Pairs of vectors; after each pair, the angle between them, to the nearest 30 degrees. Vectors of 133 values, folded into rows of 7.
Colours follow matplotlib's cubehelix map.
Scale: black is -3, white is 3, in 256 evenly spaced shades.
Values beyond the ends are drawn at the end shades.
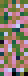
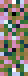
120 degrees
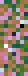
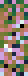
30 degrees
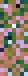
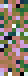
30 degrees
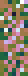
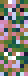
120 degrees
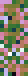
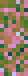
120 degrees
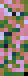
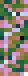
150 degrees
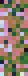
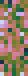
30 degrees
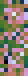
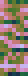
120 degrees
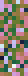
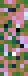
120 degrees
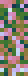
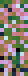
150 degrees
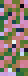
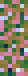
150 degrees
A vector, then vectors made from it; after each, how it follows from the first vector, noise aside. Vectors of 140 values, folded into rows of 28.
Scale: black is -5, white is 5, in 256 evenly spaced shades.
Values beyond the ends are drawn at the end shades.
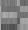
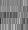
negated, partly zeroed.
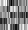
wrapped around, negated, scaled up.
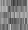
reversed.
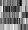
wrapped around, scaled up.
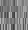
sign-scrambled.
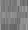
shrunk.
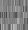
negated, partly zeroed.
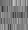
reversed, negated, partly zeroed.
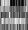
wrapped around, scaled up.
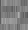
wrapped around, negated, shrunk.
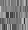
sign-scrambled.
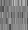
reversed, negated, partly zeroed.
